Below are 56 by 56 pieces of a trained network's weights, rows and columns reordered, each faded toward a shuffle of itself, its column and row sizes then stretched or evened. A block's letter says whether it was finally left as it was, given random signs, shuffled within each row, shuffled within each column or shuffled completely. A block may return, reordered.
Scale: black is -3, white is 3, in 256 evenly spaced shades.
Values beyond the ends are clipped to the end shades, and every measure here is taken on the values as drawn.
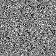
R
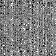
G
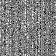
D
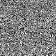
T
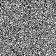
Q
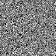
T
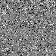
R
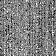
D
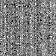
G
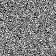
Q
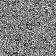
Q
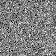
Q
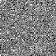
G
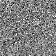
R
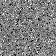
Q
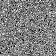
Q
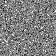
Q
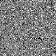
T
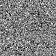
R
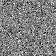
Q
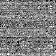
G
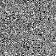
T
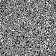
D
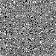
T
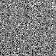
T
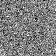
Q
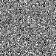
T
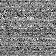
R
